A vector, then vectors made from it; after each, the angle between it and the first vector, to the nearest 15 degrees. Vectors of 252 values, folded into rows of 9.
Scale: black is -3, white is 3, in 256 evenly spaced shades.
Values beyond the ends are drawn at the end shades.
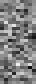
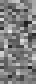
45 degrees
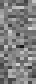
75 degrees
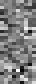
120 degrees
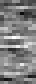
90 degrees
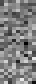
105 degrees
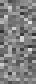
90 degrees
